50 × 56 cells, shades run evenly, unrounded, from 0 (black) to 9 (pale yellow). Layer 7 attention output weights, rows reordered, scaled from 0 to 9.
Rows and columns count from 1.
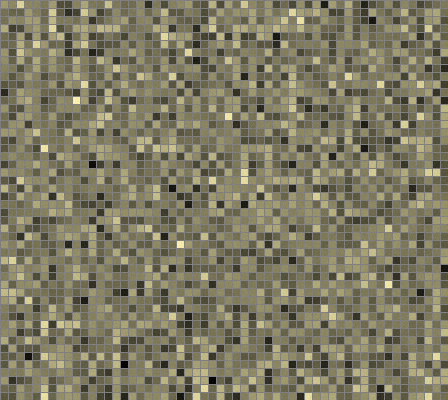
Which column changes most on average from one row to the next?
23
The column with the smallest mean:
24
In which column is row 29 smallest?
13
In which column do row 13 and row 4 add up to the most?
10
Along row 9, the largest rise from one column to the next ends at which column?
34
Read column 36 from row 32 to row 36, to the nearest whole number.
3 5 5 3 4
